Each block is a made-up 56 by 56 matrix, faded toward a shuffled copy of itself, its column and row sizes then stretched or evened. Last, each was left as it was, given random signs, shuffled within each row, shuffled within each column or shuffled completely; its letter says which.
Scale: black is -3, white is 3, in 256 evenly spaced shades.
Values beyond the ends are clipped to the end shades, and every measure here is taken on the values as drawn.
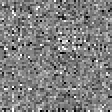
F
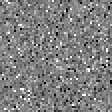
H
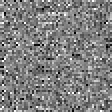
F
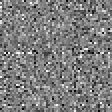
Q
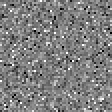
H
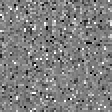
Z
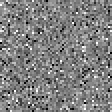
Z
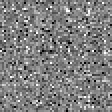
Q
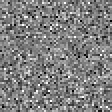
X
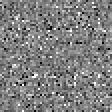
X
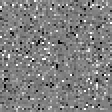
X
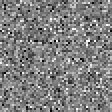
X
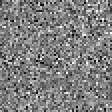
X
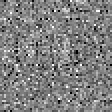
F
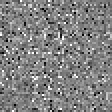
Q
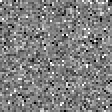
H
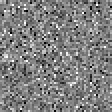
Z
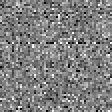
F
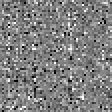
Q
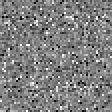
X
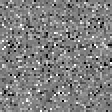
X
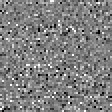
X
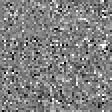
Q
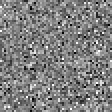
Z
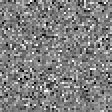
X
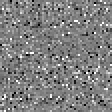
X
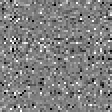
F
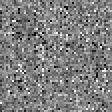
Q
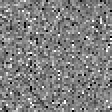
Z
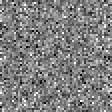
Z
